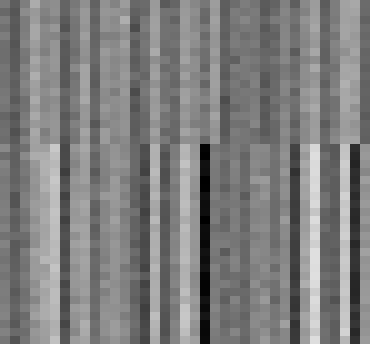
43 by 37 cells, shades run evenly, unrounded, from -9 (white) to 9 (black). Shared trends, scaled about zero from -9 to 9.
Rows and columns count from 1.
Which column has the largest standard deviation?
36
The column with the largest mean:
21
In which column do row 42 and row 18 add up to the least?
35
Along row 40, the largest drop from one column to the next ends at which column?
16
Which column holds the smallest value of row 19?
32
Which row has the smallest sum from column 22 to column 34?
23
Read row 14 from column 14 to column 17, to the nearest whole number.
3 1 -2 0
